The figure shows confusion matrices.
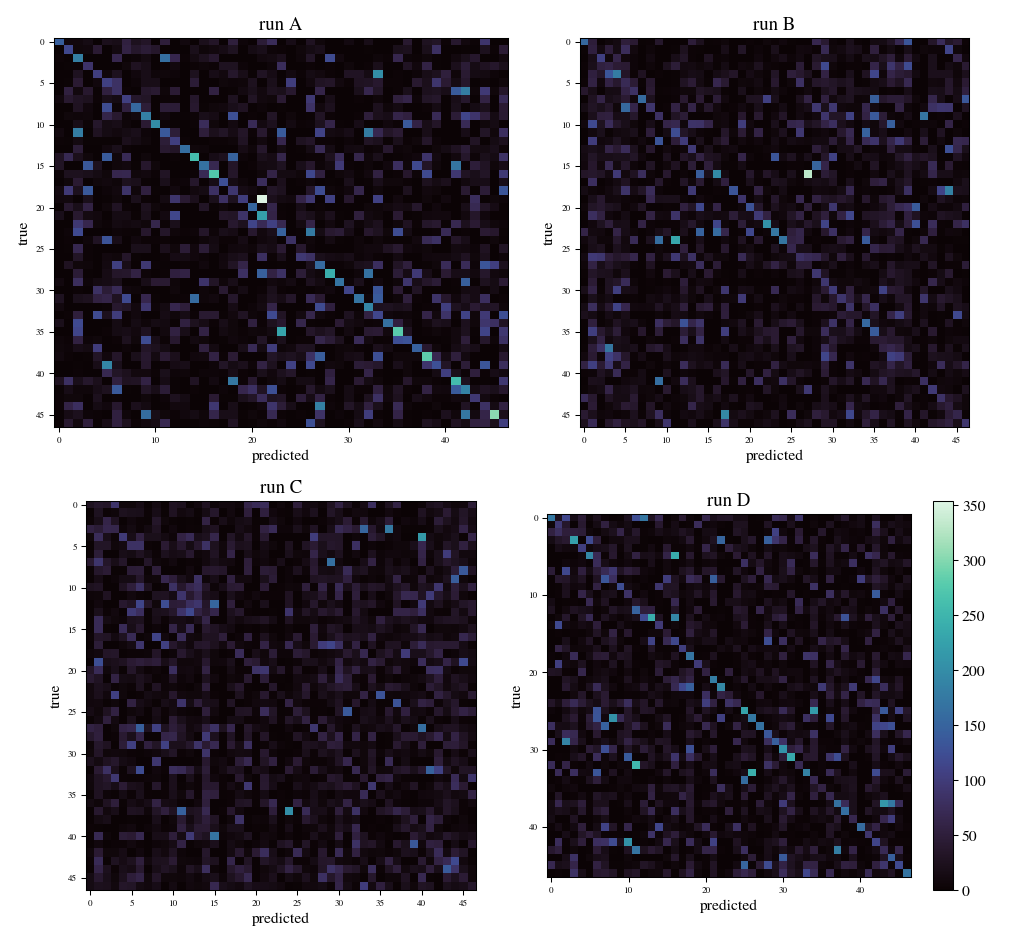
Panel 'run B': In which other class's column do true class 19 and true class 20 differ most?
40
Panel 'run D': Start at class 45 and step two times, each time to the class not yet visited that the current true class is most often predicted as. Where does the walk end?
34
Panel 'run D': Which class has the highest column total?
42
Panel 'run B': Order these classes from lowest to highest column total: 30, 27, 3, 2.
27, 2, 30, 3
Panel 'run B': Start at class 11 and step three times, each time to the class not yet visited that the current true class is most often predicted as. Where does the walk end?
9
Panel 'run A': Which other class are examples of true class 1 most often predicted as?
39
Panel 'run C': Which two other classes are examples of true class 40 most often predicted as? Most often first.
15, 12
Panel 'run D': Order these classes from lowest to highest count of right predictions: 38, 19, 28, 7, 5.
7, 19, 28, 38, 5
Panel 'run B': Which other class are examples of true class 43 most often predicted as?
0
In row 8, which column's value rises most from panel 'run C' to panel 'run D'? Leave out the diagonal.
7
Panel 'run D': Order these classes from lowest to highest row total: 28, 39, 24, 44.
39, 44, 28, 24
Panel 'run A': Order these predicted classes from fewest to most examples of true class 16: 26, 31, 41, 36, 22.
31, 36, 22, 41, 26
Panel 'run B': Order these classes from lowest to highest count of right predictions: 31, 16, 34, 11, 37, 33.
33, 37, 31, 11, 34, 16
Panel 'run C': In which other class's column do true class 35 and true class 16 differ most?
8
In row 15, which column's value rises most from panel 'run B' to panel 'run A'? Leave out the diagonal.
41
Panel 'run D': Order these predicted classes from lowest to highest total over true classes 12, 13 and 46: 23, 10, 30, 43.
23, 10, 43, 30
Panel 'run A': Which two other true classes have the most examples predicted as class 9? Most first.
45, 36
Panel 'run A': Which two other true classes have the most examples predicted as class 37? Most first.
15, 28
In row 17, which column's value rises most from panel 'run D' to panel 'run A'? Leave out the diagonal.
21
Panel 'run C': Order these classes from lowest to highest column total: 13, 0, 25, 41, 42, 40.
0, 25, 13, 41, 42, 40
